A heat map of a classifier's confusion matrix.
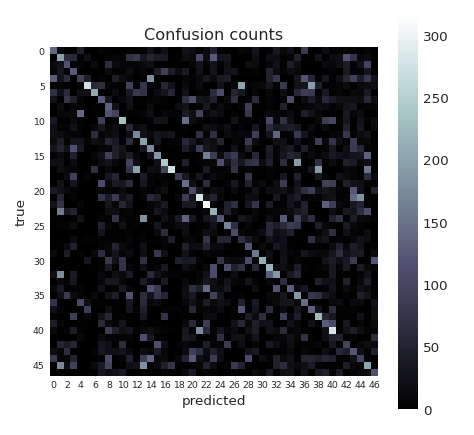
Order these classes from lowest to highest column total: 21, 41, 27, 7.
41, 27, 7, 21
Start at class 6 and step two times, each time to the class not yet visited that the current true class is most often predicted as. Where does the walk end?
13
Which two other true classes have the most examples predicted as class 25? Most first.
31, 42
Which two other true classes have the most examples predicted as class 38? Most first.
17, 13
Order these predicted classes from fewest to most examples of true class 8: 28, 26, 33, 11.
26, 11, 33, 28
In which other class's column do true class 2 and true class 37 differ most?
27
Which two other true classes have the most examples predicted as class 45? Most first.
17, 15
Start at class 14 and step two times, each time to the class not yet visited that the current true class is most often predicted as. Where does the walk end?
16
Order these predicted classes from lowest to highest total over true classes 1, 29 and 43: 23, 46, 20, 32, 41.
32, 46, 20, 41, 23
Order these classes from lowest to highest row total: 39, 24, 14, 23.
39, 23, 14, 24
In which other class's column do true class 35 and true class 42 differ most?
11
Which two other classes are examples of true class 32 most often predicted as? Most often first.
1, 31
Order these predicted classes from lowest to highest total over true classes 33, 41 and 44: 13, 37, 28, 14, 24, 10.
10, 37, 24, 28, 14, 13
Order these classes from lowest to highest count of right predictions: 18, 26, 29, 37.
18, 26, 37, 29
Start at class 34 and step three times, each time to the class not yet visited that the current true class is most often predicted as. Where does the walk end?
40
